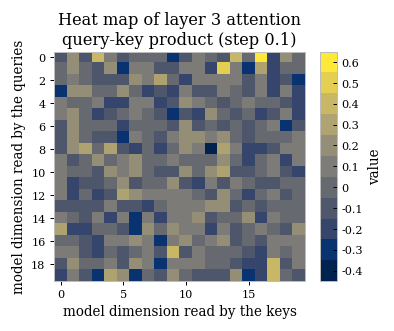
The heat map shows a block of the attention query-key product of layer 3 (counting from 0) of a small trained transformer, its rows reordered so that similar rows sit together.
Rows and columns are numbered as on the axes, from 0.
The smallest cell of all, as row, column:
8, 12
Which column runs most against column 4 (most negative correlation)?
15
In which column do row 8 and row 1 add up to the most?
13
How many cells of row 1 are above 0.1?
4
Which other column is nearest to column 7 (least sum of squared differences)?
0
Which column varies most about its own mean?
16
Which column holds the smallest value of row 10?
19
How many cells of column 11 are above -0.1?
15
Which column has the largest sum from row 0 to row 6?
1
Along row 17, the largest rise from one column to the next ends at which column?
9
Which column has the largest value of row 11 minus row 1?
5
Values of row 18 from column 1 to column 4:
0.2 0 0 0.1
